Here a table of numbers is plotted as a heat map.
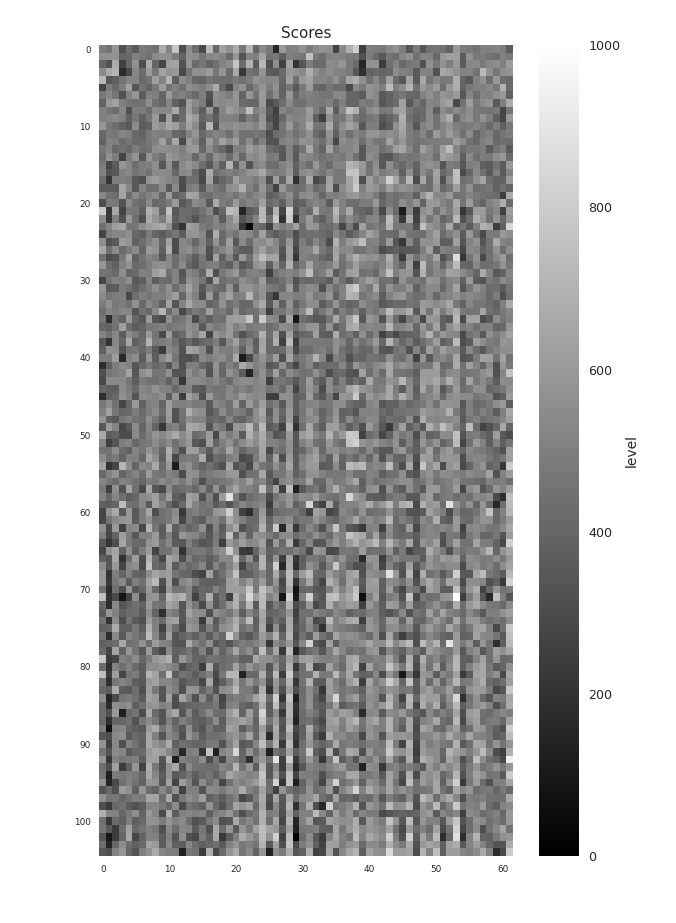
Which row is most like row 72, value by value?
74
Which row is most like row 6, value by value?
46
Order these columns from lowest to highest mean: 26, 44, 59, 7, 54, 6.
54, 6, 59, 44, 26, 7
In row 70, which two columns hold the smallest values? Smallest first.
29, 1
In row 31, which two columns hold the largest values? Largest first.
38, 37
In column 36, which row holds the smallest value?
23
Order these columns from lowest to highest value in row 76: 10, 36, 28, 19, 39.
39, 36, 10, 28, 19
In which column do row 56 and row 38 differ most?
26
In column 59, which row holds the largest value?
71
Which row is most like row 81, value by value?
21
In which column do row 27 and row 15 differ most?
53
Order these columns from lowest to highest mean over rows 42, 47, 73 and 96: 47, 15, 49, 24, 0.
0, 47, 15, 49, 24
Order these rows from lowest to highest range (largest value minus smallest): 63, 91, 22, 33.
33, 63, 22, 91
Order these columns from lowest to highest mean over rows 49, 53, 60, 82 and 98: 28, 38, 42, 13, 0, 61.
0, 42, 13, 38, 61, 28
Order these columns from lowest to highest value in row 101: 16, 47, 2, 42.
2, 16, 47, 42
